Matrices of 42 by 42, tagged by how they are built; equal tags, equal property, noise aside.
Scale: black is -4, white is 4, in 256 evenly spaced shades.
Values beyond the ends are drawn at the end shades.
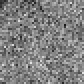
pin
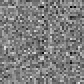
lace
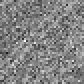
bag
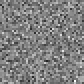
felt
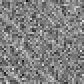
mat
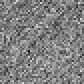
bag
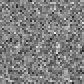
felt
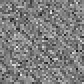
mat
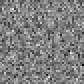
felt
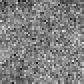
pin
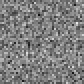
felt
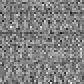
felt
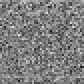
felt
